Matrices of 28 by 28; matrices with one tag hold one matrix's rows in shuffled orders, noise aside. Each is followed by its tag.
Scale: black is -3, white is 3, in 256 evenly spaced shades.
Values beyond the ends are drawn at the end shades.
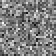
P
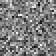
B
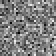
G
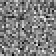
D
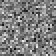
P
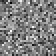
B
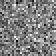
G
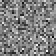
D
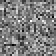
D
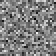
P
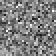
B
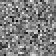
B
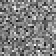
G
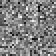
B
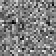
D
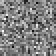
P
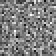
G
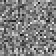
D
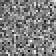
G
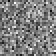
G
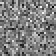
D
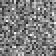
G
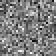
B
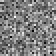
G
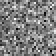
G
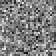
P
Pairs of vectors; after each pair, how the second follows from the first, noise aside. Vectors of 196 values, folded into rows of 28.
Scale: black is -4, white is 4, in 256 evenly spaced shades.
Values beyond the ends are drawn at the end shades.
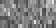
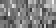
copied.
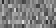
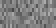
wrapped around, negated, shrunk.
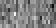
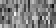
copied.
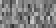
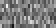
sign-scrambled.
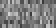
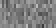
reversed, negated, shrunk.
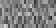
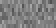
reversed, negated, shrunk.
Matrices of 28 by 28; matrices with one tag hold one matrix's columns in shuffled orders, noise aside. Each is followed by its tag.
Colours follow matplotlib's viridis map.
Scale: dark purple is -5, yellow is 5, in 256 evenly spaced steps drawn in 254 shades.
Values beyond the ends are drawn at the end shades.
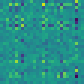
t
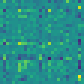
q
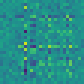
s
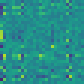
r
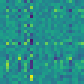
q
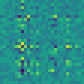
s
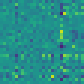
r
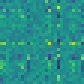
q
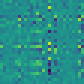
s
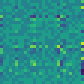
s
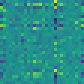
t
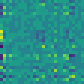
r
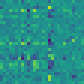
q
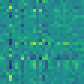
q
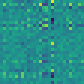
t
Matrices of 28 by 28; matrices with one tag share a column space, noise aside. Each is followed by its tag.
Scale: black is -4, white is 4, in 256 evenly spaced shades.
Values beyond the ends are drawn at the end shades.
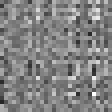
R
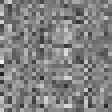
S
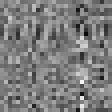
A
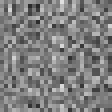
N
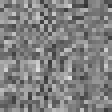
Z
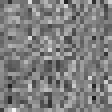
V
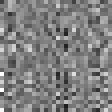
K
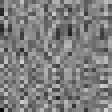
A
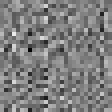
K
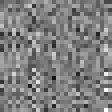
K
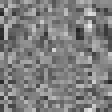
A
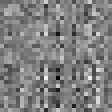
S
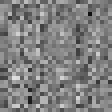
S
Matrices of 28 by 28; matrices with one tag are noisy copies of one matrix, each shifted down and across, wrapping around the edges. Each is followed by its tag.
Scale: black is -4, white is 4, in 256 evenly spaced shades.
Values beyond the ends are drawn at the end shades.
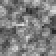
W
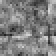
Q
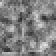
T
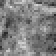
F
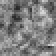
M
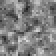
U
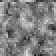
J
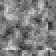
J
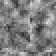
U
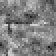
Q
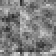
Q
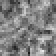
M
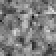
J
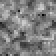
W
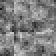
Q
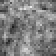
F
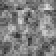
J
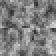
J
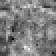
F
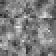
J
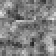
T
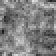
F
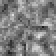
M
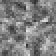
U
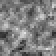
W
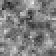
W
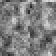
J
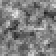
W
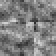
Q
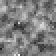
W
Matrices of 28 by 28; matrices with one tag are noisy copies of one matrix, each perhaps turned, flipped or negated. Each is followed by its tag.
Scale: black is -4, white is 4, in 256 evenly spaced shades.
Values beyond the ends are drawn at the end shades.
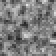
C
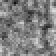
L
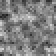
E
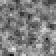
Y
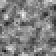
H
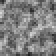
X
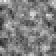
H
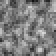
H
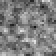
Y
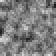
E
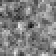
C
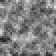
E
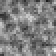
E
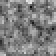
X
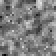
E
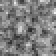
C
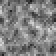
X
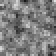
E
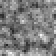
L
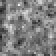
L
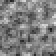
Y
